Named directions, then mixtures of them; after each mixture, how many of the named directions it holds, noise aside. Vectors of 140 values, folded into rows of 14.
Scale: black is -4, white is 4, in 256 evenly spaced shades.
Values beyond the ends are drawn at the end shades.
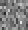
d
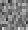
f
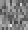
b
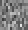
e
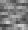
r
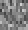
two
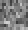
four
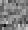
four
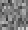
one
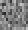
three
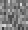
four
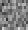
one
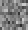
three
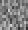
four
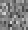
four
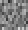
one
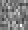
two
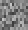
three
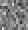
one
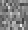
two
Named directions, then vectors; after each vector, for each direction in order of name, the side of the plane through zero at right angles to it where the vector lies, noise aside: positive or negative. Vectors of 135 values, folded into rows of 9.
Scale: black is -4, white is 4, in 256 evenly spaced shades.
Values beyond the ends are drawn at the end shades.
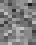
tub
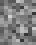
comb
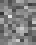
positive, positive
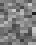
positive, negative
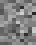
positive, negative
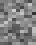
positive, negative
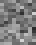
negative, positive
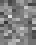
positive, positive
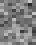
negative, positive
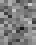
negative, negative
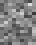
positive, negative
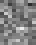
positive, positive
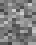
positive, negative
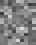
positive, positive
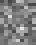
positive, positive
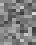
negative, positive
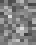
positive, positive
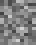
positive, positive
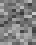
negative, positive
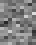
negative, positive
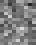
positive, positive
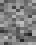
positive, negative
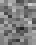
negative, negative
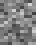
positive, negative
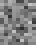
negative, negative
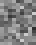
negative, positive
